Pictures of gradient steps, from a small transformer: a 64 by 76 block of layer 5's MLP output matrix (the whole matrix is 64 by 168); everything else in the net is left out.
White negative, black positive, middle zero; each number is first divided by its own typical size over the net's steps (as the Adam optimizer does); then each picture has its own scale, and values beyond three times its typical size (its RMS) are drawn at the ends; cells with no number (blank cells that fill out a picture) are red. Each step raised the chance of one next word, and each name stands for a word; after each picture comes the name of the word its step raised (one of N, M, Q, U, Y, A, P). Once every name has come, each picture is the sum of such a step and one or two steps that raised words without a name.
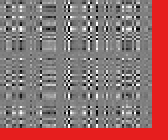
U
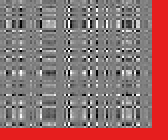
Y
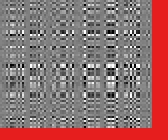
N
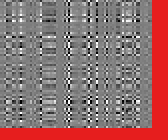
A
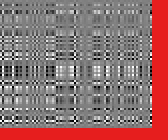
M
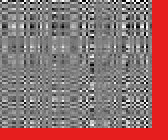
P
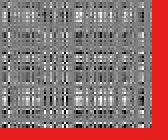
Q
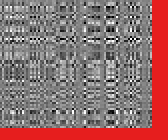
U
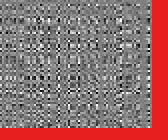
N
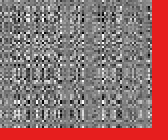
A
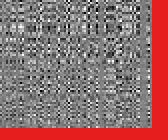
P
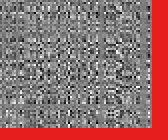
Q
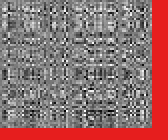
Y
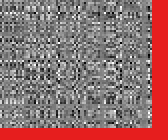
Q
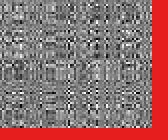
Q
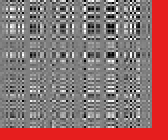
P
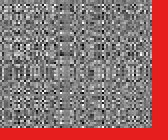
M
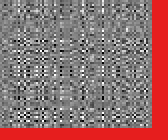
M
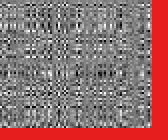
Y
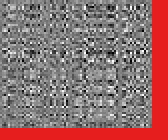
Y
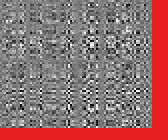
A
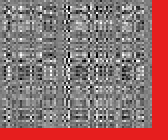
M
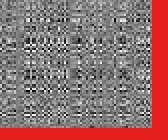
A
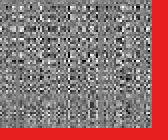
U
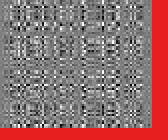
U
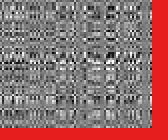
Q
